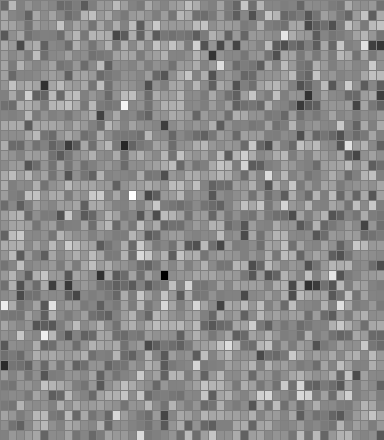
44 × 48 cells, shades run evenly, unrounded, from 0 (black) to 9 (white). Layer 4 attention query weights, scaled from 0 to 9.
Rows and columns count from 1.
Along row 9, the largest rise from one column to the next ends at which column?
7
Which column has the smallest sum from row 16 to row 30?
15
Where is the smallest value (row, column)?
28, 21
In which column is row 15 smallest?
16
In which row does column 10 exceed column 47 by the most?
5
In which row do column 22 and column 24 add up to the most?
29
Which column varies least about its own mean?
41
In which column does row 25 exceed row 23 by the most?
46
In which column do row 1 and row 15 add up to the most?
44
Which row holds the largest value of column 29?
35
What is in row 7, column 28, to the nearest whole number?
8
